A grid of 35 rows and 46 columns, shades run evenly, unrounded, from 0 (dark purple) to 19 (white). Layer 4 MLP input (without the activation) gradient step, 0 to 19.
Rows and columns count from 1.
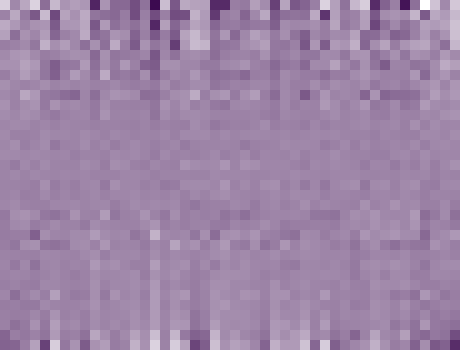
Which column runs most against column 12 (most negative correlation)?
37
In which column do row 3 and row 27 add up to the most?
46
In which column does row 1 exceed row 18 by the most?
43
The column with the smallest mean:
16
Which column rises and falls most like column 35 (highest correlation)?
12
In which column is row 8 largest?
11
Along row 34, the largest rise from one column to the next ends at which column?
22
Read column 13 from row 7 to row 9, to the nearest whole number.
11 9 9
